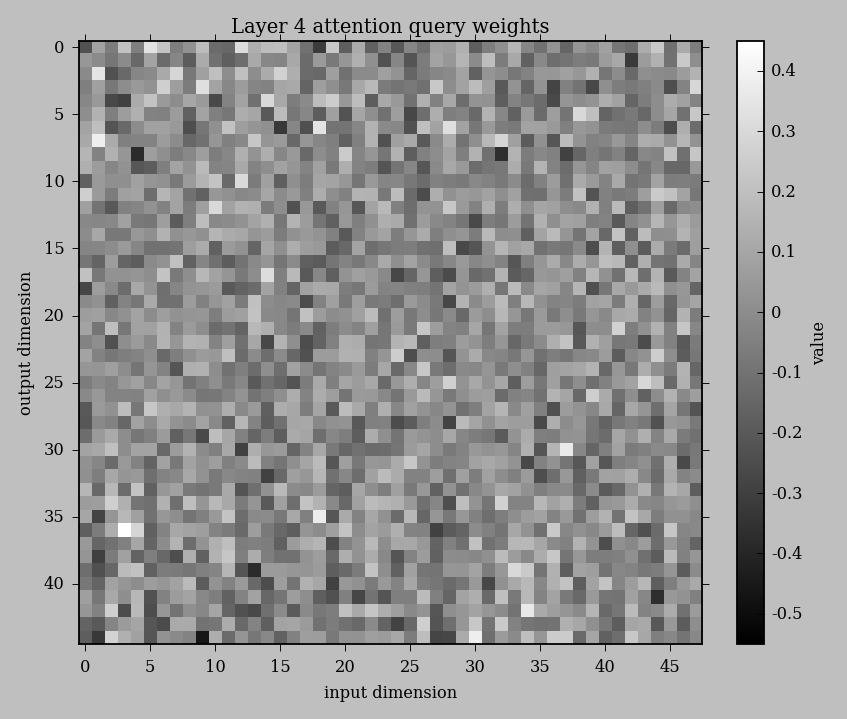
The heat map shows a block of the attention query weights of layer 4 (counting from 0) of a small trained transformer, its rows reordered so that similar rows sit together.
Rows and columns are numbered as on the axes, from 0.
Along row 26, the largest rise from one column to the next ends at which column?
39
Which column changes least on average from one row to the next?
27
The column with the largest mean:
22
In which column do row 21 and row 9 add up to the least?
23
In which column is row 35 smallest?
1
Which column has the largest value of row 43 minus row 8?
32
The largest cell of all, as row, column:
36, 3
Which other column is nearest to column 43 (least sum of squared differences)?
46
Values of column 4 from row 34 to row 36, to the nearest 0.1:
-0.1 0.1 0.3
